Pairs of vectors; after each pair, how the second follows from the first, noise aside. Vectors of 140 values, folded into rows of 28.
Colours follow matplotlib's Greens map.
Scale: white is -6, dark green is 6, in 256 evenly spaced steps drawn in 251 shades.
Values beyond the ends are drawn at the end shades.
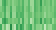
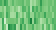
sign-scrambled.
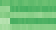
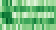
wrapped around, negated, scaled up.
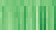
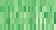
sign-scrambled.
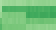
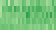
partly zeroed.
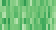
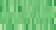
wrapped around, negated, partly zeroed.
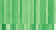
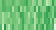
sign-scrambled.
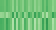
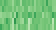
partly zeroed.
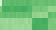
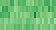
wrapped around, negated, partly zeroed.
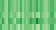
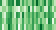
reversed, negated, scaled up.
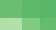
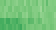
negated, shrunk.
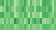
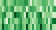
reversed, negated, scaled up.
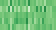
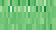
partly zeroed.
